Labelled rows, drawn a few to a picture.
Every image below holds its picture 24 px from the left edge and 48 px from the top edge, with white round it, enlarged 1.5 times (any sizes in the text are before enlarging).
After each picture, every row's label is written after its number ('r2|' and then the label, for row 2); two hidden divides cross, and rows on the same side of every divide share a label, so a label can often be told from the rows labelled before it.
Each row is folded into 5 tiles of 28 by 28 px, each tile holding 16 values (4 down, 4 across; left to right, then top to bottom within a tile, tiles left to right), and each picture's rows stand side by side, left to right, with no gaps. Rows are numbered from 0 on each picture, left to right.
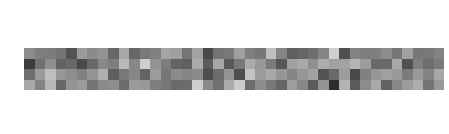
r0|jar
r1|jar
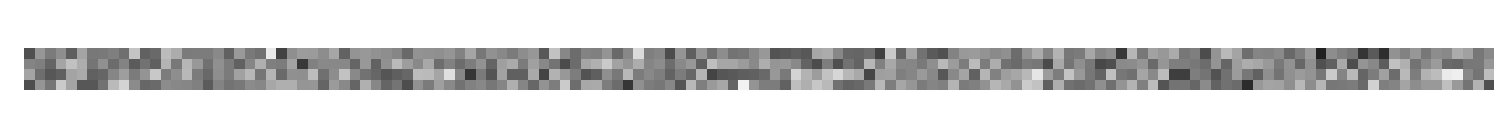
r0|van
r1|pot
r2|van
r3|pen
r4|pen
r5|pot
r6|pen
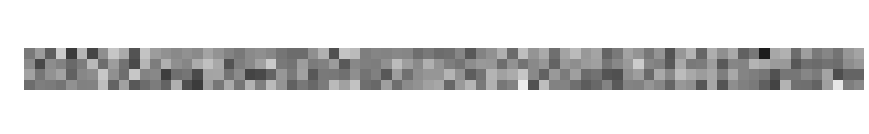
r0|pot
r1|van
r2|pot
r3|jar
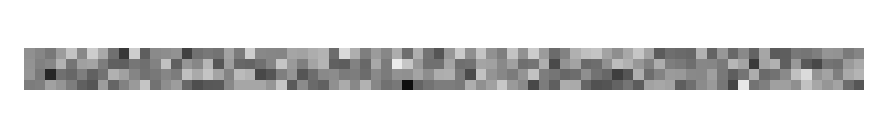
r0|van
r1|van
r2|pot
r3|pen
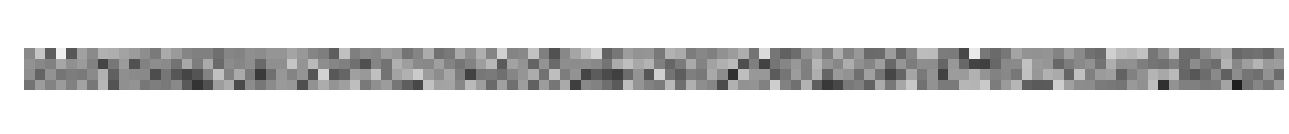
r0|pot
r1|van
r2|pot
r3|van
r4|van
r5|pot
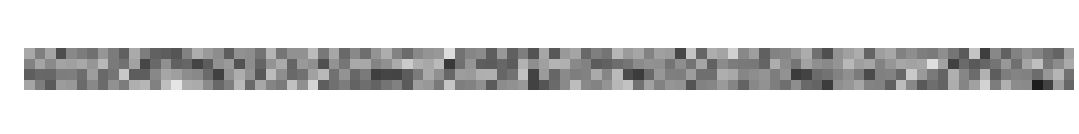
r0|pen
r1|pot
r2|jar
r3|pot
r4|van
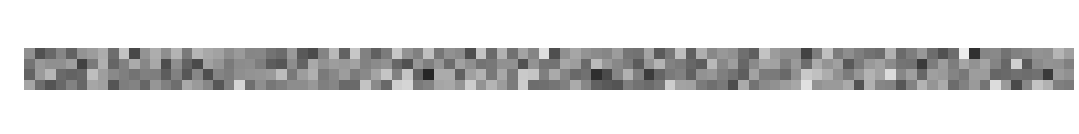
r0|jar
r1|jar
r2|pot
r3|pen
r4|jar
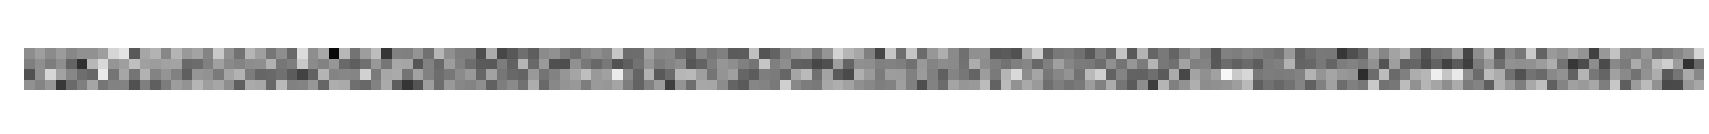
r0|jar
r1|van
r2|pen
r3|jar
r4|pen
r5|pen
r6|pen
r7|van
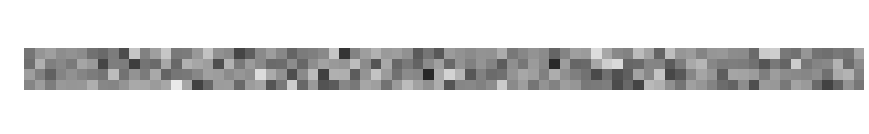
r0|van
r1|jar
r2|pot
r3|van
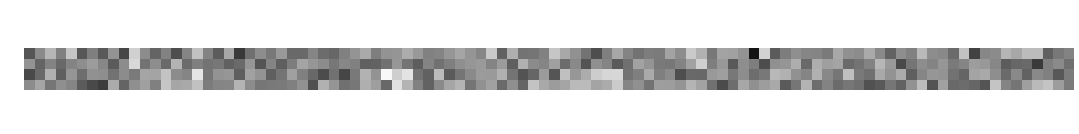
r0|pen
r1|pen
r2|pen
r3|van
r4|jar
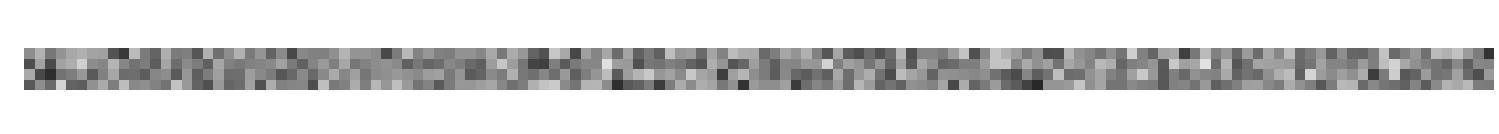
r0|van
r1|pen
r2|van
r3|pot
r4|pot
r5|jar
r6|jar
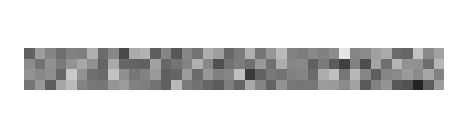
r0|van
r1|van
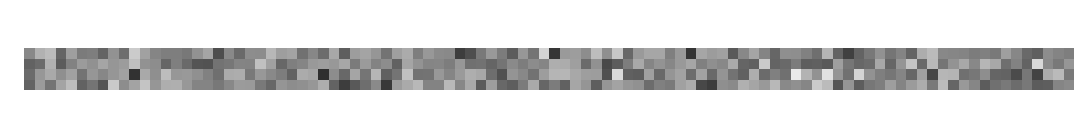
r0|pen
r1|jar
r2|jar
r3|pen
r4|pot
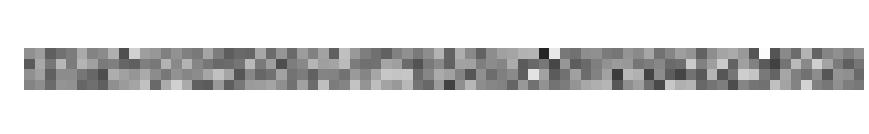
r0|van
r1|pen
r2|van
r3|van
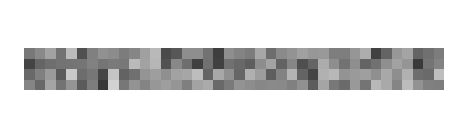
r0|pen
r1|pen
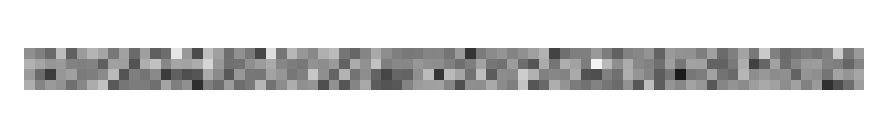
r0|pot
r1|pot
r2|pot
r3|van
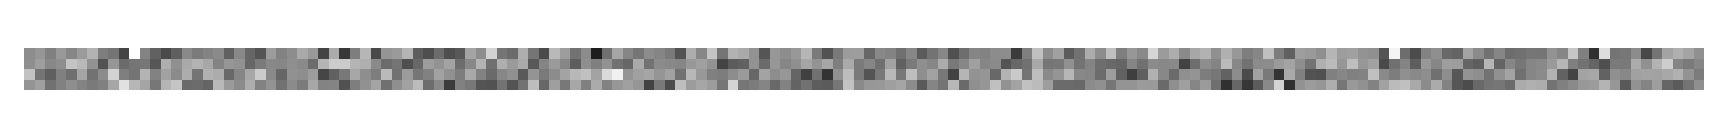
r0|van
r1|jar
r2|pen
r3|pot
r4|pen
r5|pot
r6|van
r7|van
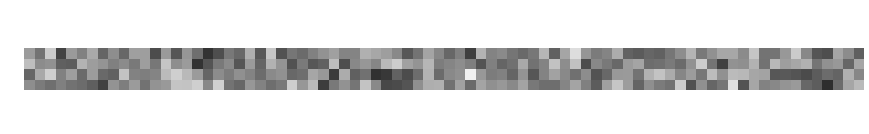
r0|pen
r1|pot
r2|jar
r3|pot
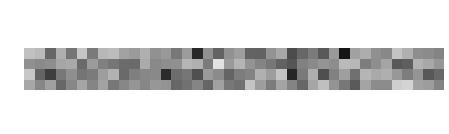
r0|pot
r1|jar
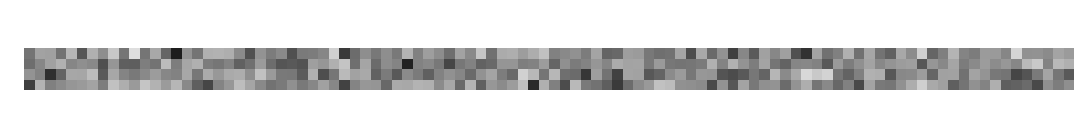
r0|van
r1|jar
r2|pot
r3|pen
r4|pot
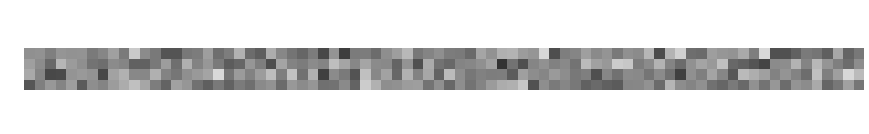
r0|van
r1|jar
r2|pot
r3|van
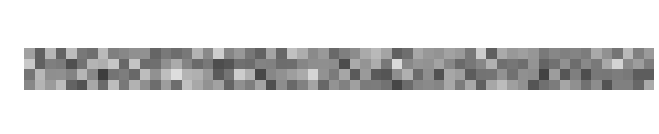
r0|pen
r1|pot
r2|pot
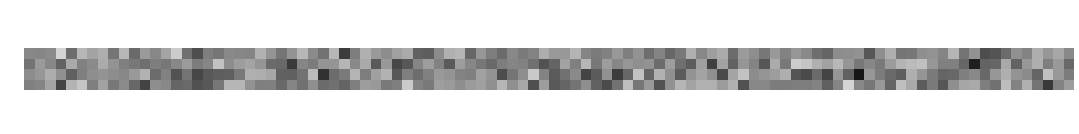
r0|pot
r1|jar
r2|pot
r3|pot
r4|van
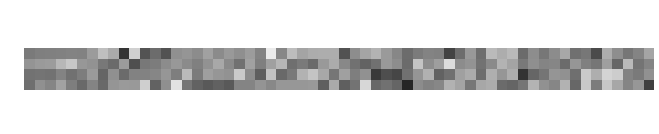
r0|van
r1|pot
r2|pen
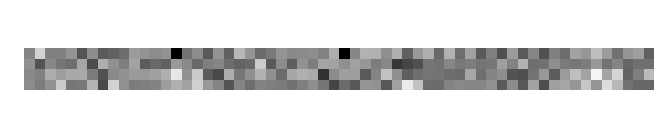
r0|pen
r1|jar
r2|pen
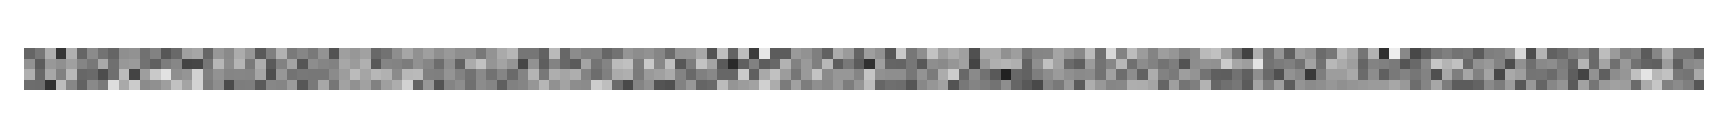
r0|pen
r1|pen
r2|van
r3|van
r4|pot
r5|pot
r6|van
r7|pen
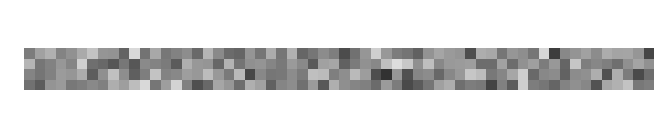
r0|van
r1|pot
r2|jar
